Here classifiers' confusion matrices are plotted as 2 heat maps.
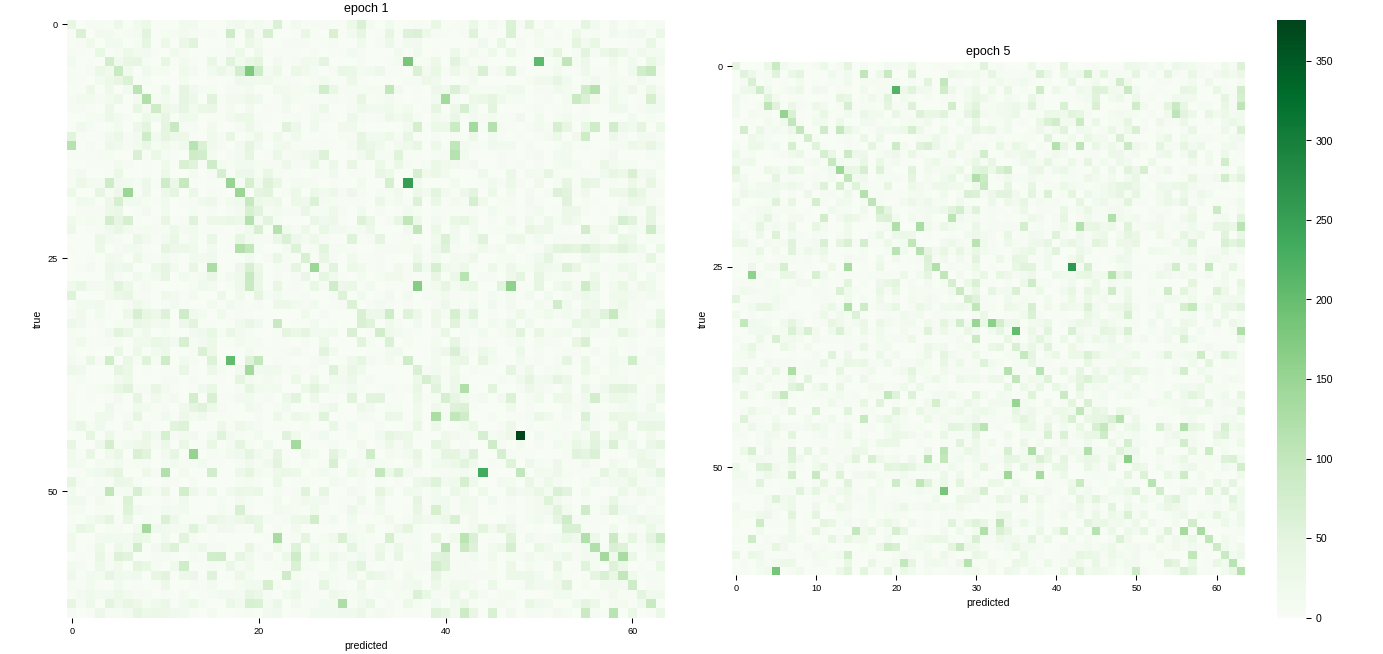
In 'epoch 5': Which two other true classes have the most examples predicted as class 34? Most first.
51, 38
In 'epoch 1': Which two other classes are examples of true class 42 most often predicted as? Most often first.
39, 41
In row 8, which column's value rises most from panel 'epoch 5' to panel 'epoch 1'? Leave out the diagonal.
40
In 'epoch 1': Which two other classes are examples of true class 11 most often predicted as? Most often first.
43, 45
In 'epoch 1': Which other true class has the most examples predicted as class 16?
57
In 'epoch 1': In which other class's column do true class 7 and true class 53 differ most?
56
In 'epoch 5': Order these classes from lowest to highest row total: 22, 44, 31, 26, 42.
31, 42, 44, 26, 22
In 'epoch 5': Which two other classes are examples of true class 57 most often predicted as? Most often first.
33, 3
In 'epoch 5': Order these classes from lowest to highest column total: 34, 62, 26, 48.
62, 48, 34, 26
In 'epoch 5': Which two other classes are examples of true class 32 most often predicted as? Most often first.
30, 1
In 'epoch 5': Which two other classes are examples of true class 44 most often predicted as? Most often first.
48, 16
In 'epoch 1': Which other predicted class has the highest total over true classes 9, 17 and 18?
36
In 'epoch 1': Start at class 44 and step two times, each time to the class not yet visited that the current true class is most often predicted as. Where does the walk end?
10
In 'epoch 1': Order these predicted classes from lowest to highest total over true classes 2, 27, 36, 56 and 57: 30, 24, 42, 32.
32, 30, 24, 42
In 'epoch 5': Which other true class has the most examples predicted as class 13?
8
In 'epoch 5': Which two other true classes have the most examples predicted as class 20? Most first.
3, 23
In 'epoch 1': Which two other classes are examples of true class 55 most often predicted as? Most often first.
22, 42
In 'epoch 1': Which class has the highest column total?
19
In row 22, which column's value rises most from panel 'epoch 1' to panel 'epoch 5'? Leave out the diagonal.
30
